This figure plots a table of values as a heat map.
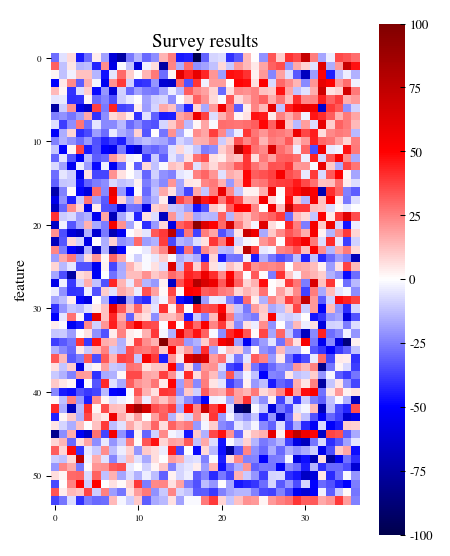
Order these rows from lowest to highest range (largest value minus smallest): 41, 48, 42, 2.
41, 2, 48, 42
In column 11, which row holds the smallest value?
18
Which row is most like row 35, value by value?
44
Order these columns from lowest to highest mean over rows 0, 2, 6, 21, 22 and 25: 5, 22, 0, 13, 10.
0, 5, 22, 10, 13
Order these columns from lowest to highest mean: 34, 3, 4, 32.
3, 4, 32, 34
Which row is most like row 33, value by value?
2
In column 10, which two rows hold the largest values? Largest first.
42, 32
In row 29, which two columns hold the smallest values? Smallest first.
17, 8
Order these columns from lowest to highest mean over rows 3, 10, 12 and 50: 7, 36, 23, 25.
36, 7, 25, 23
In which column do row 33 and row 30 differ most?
32
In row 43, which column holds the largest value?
7
